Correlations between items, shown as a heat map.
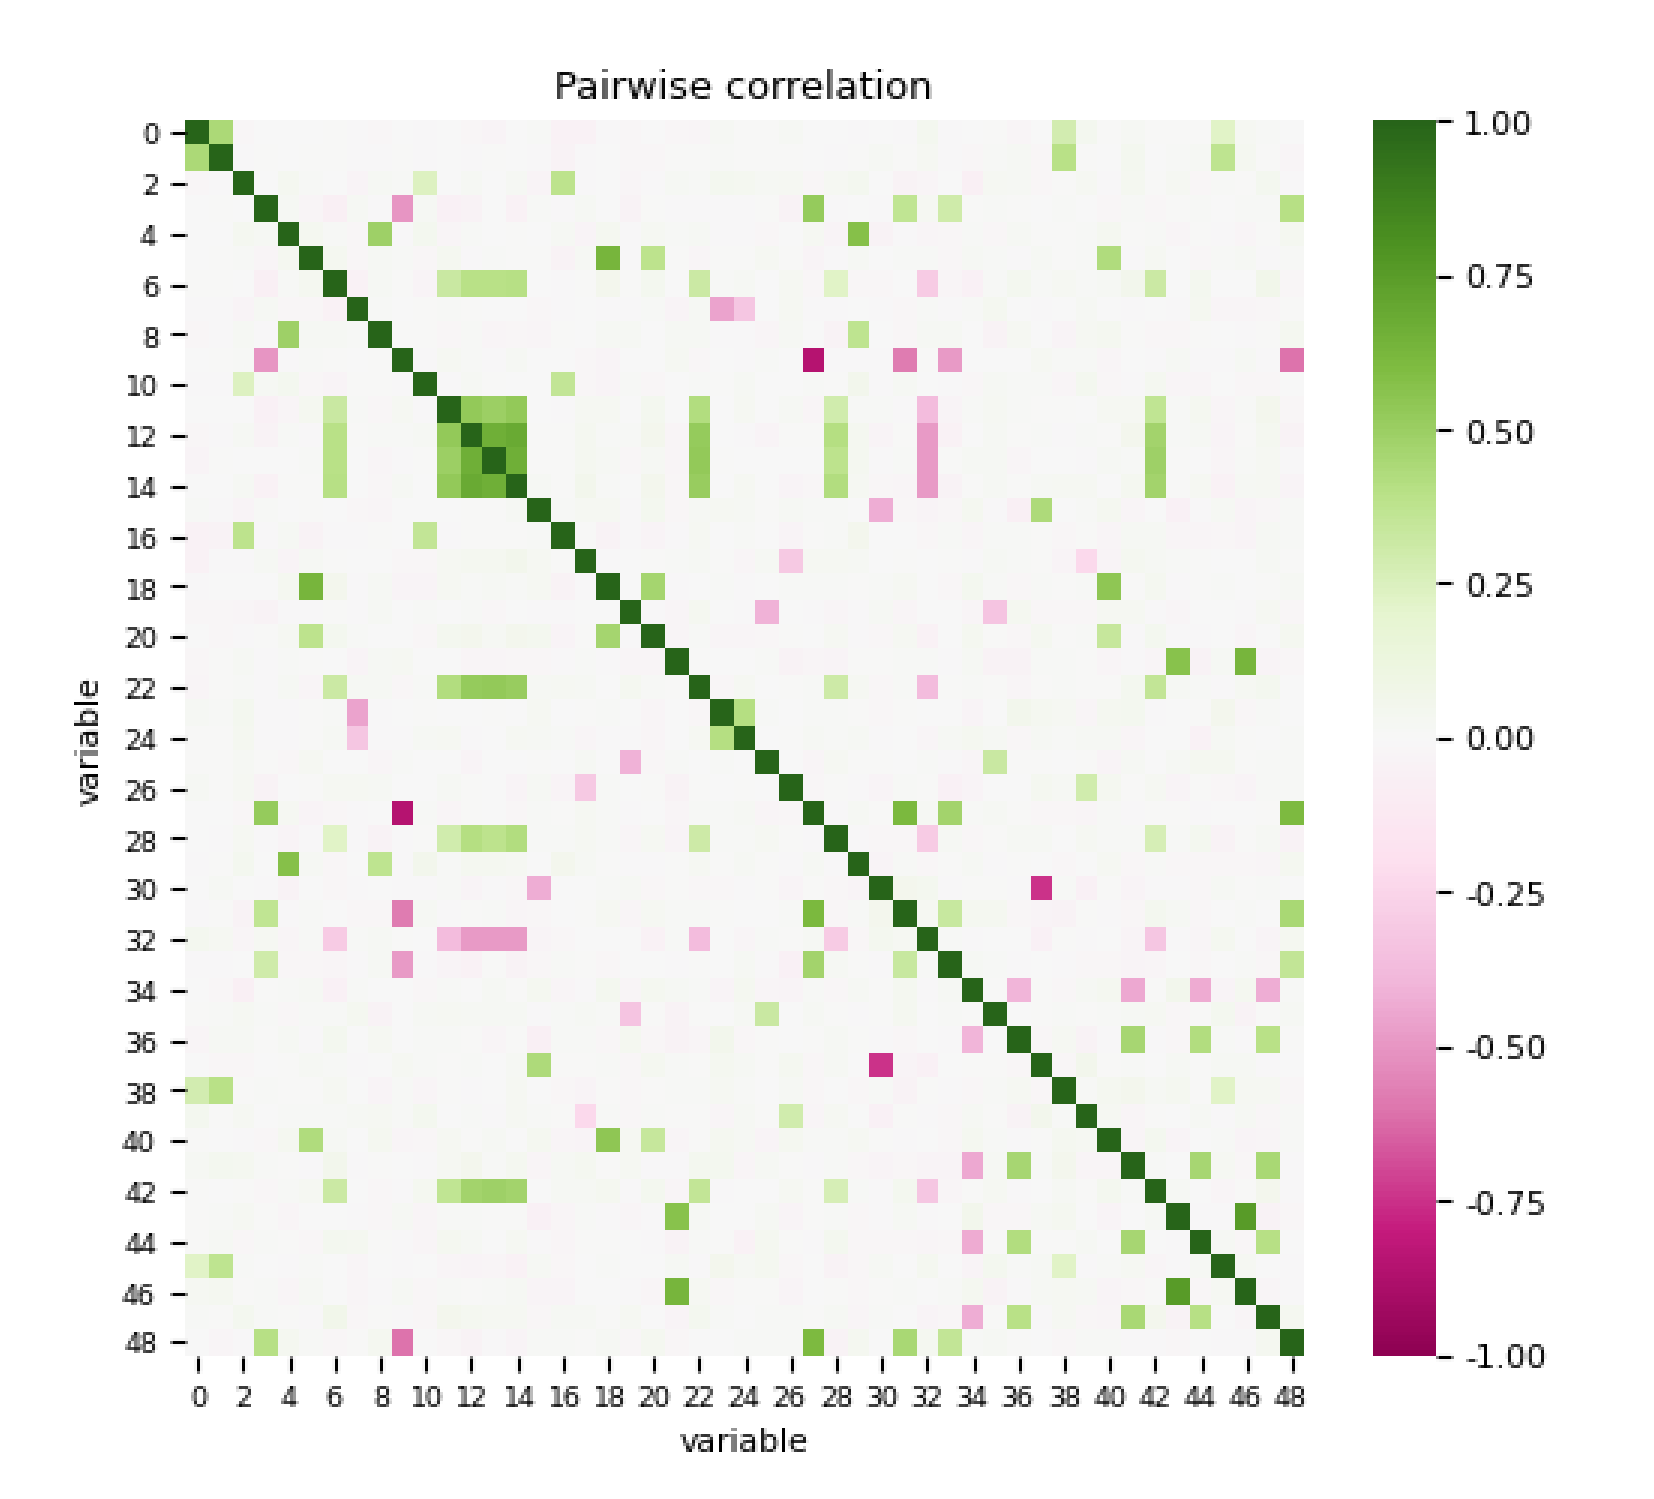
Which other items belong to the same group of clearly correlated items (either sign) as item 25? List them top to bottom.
19, 35
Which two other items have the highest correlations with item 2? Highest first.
16, 10
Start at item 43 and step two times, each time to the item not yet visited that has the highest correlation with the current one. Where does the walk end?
21
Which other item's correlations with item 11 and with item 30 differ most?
37
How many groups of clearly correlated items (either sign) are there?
12
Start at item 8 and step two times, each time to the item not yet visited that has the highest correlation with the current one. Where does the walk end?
29
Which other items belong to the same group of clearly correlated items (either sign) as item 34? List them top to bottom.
36, 41, 44, 47
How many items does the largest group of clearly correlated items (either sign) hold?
9
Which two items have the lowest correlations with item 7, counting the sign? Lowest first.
23, 24
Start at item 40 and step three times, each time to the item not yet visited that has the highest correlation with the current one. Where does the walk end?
20
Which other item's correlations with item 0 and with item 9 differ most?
27
